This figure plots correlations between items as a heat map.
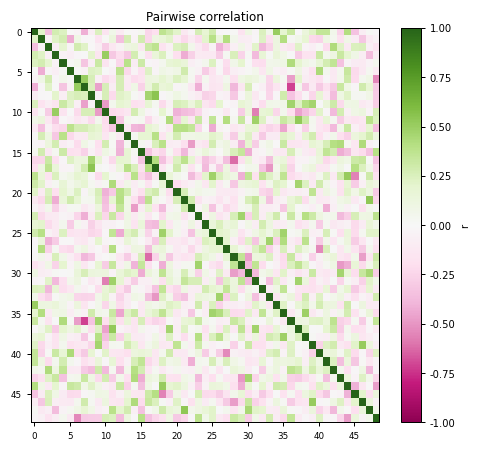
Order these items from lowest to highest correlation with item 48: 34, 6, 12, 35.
6, 12, 35, 34
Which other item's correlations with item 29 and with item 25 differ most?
18
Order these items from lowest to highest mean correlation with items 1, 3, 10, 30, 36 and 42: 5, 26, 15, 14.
5, 26, 15, 14
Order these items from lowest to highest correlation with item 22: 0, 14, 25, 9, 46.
14, 25, 46, 0, 9
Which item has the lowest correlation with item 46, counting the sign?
28
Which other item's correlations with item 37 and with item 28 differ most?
19
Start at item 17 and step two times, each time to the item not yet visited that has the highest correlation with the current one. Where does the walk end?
16
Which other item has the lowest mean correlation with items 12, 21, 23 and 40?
1
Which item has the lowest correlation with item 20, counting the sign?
10
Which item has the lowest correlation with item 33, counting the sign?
17
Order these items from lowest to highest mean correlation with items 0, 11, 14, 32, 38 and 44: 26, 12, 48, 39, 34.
12, 48, 39, 26, 34
